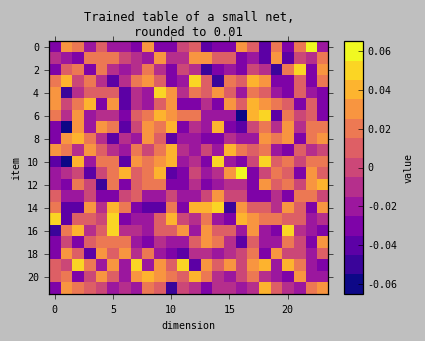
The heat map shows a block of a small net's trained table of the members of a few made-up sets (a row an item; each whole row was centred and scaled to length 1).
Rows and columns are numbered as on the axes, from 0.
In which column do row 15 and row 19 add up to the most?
5
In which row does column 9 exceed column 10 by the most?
11
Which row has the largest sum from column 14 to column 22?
19
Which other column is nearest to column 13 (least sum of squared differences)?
3
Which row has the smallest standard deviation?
13
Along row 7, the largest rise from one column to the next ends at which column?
2
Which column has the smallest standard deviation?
21
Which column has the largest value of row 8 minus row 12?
1
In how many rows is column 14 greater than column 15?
8
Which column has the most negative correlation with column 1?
14
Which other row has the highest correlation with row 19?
16
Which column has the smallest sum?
6
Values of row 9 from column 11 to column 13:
-0.01 -0.02 0
